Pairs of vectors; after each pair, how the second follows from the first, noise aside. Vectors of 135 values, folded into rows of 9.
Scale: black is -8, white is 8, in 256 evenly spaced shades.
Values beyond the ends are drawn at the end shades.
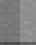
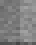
copied.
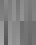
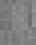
wrapped around, negated, shrunk.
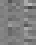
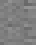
negated, shrunk.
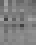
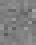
wrapped around, partly zeroed.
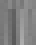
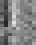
wrapped around, scaled up.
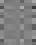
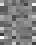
reversed, negated, scaled up.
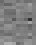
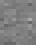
negated, shrunk.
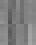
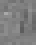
wrapped around, partly zeroed.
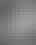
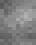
wrapped around.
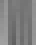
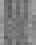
wrapped around.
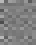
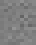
wrapped around, negated, shrunk.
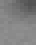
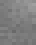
negated, shrunk.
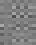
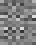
reversed, negated, scaled up.
